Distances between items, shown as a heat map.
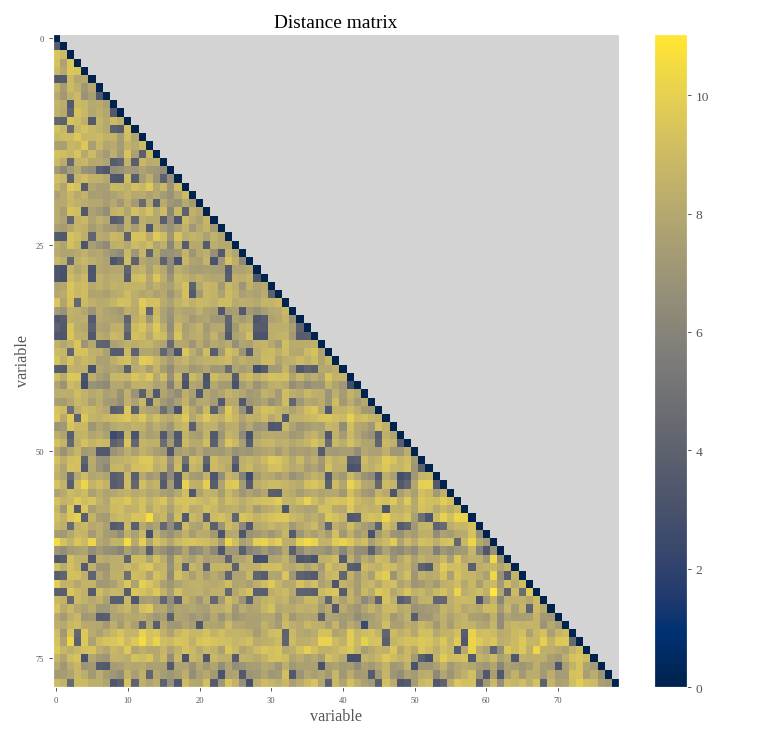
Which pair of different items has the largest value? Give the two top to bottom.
61, 67
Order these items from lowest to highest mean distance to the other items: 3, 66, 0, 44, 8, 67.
8, 44, 0, 67, 66, 3
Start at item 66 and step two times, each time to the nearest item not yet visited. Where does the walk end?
69
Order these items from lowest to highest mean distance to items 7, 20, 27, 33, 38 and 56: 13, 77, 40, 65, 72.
77, 13, 40, 65, 72
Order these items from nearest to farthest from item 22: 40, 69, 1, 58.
40, 1, 69, 58
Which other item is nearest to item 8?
48
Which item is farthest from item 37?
73
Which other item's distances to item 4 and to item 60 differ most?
13
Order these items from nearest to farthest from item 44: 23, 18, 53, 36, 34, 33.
23, 33, 53, 34, 36, 18
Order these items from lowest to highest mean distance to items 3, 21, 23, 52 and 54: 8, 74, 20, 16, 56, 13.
16, 8, 13, 20, 74, 56
